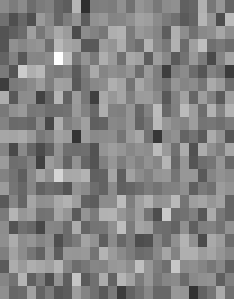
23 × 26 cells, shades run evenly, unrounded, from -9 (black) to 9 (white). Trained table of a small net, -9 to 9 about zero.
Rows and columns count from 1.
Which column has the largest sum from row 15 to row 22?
14
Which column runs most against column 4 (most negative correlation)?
26
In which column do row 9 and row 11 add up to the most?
24
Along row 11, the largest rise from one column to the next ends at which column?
10
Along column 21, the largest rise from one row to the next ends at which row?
12
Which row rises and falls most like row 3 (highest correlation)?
7
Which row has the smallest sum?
23
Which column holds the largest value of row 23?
25
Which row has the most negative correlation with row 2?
19
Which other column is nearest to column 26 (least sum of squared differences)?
18
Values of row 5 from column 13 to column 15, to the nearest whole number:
2 -1 3
